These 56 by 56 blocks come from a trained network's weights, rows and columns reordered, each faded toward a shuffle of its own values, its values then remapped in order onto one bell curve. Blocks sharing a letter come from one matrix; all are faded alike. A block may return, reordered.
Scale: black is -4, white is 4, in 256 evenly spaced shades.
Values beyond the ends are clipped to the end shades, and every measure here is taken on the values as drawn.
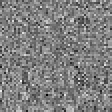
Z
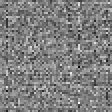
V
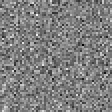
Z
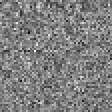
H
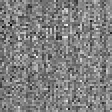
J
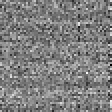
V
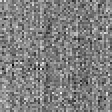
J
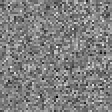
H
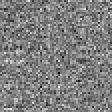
H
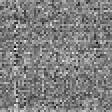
V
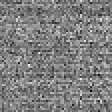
V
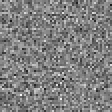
H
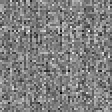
J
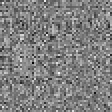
Z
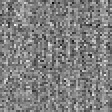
J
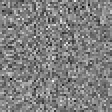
Z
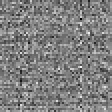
V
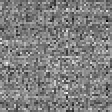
V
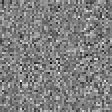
Z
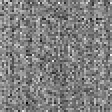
J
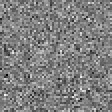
H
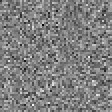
Z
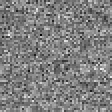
H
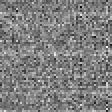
V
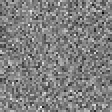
Z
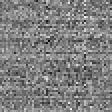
V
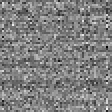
V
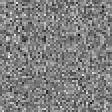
Z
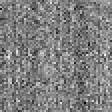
J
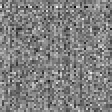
J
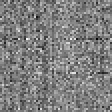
J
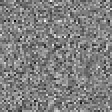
H
